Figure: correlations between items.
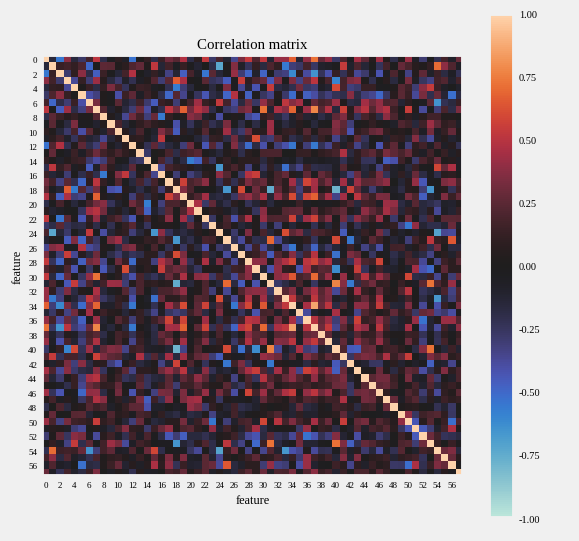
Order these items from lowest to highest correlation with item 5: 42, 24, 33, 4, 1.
33, 24, 4, 1, 42
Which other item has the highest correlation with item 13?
41
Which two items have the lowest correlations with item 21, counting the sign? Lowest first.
14, 54
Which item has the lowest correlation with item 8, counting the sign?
16
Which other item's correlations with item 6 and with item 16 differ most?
29
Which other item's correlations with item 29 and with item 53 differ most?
40
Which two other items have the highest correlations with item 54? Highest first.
1, 15
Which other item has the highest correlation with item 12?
2
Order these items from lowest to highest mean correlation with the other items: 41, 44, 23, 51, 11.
23, 11, 51, 44, 41
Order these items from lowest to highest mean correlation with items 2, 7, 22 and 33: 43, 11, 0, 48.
11, 48, 43, 0
